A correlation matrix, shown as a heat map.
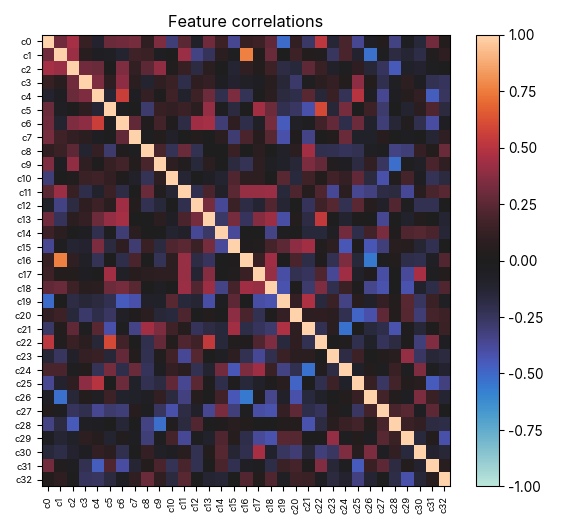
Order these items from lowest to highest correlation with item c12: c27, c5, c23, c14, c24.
c14, c24, c27, c5, c23
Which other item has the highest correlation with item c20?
c15
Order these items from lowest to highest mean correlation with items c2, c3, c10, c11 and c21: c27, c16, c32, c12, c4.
c27, c12, c32, c16, c4
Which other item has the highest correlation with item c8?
c21
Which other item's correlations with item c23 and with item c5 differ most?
c17
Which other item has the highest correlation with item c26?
c30
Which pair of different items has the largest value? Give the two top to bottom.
c1, c16
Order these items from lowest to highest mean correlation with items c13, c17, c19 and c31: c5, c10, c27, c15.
c27, c10, c15, c5
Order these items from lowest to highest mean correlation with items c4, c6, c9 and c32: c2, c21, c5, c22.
c5, c22, c21, c2
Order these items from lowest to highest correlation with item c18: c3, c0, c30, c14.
c14, c30, c3, c0
